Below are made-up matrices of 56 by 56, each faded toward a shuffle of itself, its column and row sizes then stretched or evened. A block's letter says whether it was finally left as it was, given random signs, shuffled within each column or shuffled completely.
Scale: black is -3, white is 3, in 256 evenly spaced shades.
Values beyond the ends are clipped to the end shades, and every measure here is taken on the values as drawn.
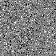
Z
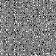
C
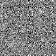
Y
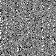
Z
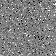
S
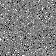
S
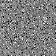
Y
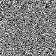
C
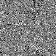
Y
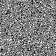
S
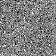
Z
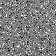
S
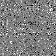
C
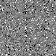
Y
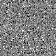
Z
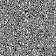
Z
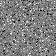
S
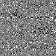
C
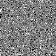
Y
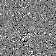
Y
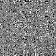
C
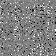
Y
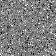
Z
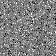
S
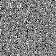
Z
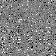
C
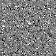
Y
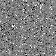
Z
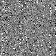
Z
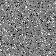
S
